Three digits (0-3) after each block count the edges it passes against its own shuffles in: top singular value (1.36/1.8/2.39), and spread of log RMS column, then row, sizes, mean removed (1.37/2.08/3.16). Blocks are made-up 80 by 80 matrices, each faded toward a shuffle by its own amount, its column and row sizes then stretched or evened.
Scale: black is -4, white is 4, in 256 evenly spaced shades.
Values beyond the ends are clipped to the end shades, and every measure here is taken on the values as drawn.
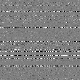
3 0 3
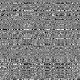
3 0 3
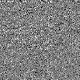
1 1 1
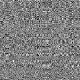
2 1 2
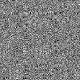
2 1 1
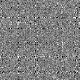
2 2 2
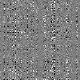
1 3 2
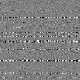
3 1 3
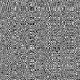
3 2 1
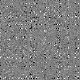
1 2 2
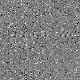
0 1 2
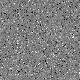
1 0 0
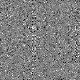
2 2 0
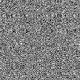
2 0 1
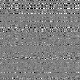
3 1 3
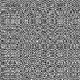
3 0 1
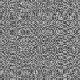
3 2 0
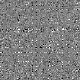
0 2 2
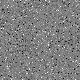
0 0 0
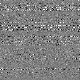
1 0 3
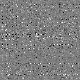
0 1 2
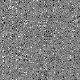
1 2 1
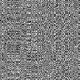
3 2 1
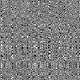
3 2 1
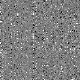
1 2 1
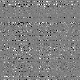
2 2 3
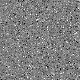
0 1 0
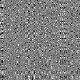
3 2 1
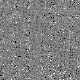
0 2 1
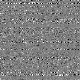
1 1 3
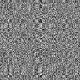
3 2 1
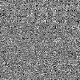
1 1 2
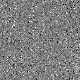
1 1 1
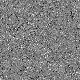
1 0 0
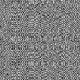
3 2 0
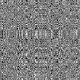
3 2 1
